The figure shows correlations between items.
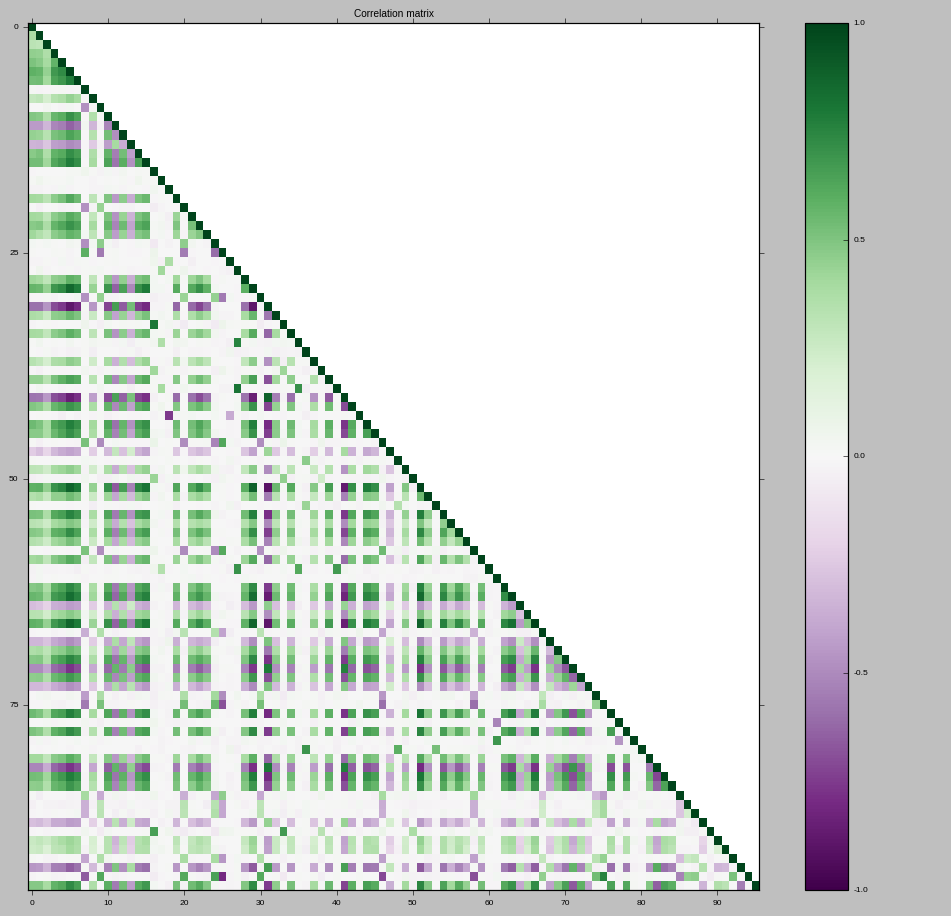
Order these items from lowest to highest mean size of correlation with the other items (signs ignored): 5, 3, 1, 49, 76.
49, 1, 3, 76, 5
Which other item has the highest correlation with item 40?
27
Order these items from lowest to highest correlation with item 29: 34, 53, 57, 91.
53, 91, 57, 34
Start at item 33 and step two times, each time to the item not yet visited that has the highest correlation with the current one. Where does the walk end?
89
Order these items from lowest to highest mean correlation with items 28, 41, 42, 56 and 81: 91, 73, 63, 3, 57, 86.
73, 86, 91, 57, 3, 63
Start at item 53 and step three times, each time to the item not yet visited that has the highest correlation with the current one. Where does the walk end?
48
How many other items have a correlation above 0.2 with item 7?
4
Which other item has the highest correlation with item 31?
41
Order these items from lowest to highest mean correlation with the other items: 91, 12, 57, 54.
91, 57, 12, 54
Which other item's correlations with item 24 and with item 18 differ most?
43
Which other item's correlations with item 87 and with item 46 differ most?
94
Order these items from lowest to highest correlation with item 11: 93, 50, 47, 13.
50, 47, 13, 93
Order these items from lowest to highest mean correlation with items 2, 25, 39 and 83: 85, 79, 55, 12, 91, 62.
79, 85, 91, 55, 12, 62
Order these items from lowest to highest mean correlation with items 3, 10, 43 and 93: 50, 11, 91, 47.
11, 47, 50, 91
